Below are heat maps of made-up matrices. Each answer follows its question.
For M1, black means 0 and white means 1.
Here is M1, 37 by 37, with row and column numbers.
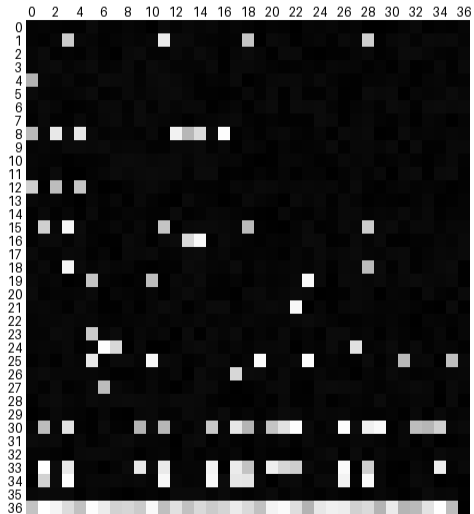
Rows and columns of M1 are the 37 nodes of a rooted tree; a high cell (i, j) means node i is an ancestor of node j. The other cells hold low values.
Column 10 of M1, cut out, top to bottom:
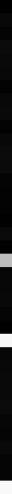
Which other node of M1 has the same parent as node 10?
23
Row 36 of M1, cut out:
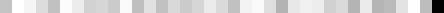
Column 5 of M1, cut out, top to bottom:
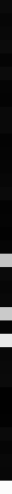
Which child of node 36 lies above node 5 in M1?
25
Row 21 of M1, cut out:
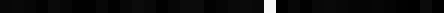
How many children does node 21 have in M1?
1
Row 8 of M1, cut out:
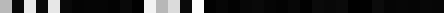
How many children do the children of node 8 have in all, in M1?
4
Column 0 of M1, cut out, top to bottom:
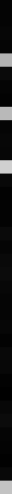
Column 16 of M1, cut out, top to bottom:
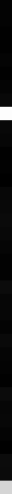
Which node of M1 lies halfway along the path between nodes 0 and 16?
12
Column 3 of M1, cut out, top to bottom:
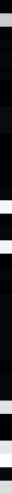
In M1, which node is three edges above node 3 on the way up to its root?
15
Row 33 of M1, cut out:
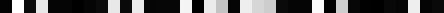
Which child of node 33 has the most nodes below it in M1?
34
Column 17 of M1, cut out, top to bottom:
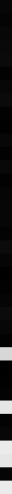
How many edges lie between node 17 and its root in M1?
5
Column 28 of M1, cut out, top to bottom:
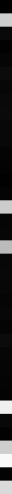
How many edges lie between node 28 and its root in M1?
7
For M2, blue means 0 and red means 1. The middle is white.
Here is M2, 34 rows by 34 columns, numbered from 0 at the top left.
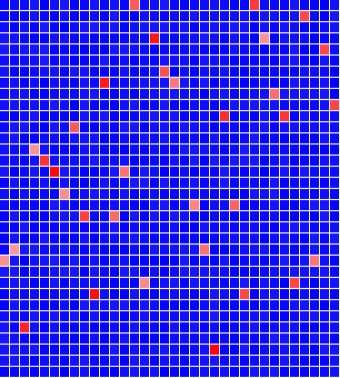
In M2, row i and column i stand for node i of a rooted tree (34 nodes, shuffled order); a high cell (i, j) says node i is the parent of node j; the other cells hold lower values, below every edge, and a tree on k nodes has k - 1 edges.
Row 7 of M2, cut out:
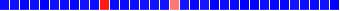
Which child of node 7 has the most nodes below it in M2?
10
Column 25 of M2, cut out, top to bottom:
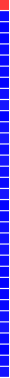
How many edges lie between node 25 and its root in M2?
3
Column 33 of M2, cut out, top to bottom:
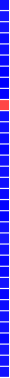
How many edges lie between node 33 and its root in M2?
7
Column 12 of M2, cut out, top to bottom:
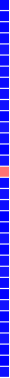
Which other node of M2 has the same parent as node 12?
5
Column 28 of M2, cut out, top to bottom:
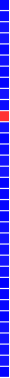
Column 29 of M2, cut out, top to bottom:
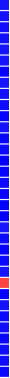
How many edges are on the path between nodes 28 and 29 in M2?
9
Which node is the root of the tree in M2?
18
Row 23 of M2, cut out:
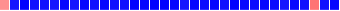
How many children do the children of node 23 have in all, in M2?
3
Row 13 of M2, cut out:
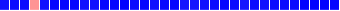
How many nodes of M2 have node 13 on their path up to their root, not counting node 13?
8
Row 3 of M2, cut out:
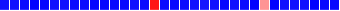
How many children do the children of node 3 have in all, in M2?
4
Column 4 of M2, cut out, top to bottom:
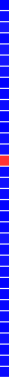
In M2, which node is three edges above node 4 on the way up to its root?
0
